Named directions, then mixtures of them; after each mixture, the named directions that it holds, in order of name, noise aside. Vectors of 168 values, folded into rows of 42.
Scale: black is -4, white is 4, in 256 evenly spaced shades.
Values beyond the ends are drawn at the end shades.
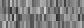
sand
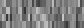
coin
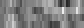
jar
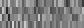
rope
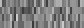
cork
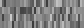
cork.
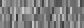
cork.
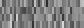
cork.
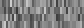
sand.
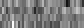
jar, rope.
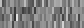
cork.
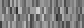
coin, sand.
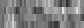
jar.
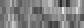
jar.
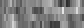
jar.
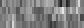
cork, jar.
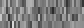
cork, rope.
